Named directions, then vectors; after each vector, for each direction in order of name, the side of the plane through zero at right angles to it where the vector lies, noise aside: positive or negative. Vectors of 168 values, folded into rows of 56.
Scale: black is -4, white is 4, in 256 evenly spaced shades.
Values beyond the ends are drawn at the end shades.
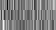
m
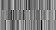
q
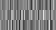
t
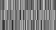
negative, positive, positive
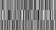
positive, positive, positive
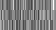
positive, positive, positive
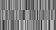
negative, positive, negative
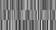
positive, negative, positive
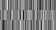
negative, positive, positive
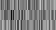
positive, positive, negative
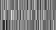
negative, negative, positive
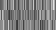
positive, positive, positive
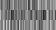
positive, positive, negative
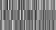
positive, negative, negative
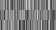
positive, negative, positive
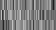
negative, negative, negative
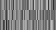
negative, negative, negative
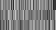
negative, negative, negative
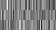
negative, positive, negative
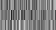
positive, positive, negative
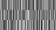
negative, positive, negative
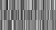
positive, negative, negative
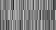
negative, negative, negative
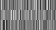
negative, negative, positive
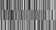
positive, positive, negative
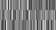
negative, positive, positive
